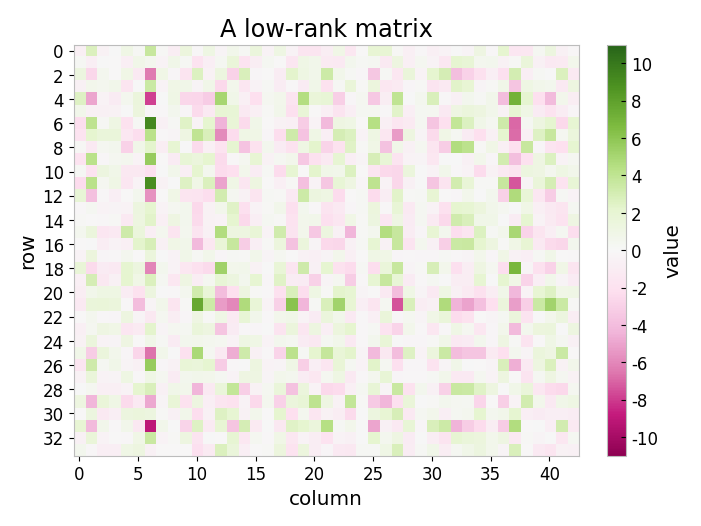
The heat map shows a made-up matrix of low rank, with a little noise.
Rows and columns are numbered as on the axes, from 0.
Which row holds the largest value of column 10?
21
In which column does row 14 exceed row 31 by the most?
6
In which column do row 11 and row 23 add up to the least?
37
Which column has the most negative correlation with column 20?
26
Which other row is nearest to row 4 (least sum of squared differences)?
12
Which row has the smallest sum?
29
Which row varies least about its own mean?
17
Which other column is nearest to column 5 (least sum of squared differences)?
34
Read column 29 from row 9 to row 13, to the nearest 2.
0 0 0 0 0
